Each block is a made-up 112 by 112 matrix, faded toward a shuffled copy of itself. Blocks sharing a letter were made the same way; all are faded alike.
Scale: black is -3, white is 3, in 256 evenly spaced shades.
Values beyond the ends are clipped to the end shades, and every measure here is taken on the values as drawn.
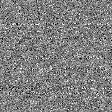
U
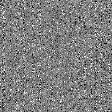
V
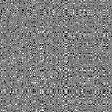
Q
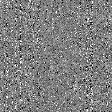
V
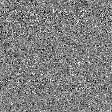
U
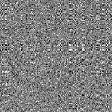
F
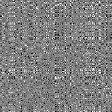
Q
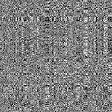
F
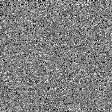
U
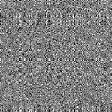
F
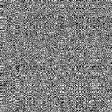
F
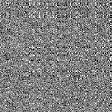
F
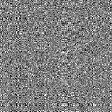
F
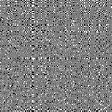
Q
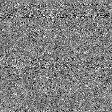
U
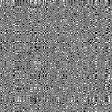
Q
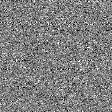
U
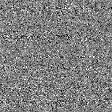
U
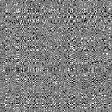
Q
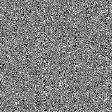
V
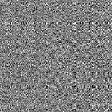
F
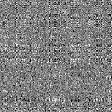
F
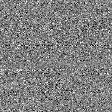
U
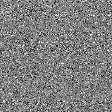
U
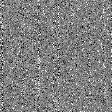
V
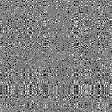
Q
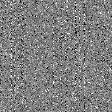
V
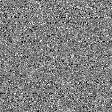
U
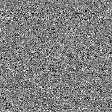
U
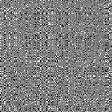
Q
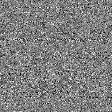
U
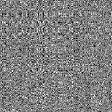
F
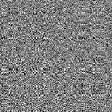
F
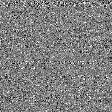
U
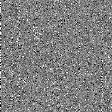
V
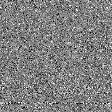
U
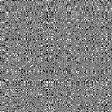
Q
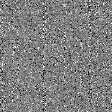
V
